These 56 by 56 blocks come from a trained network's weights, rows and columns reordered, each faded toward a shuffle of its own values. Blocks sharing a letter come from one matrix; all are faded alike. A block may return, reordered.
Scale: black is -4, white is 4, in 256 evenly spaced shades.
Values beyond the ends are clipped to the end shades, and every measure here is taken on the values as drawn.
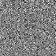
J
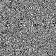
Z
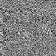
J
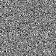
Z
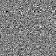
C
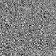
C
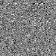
C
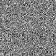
J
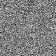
C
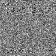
Z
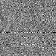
C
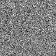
Z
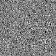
C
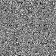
Z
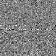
C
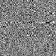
C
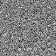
C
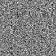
J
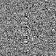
C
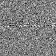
Z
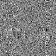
C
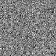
J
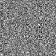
J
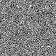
Z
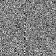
C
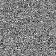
Z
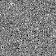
Z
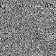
C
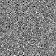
C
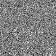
Z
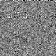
C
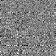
C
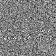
Z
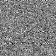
Z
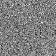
Z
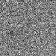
J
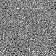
Z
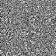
J
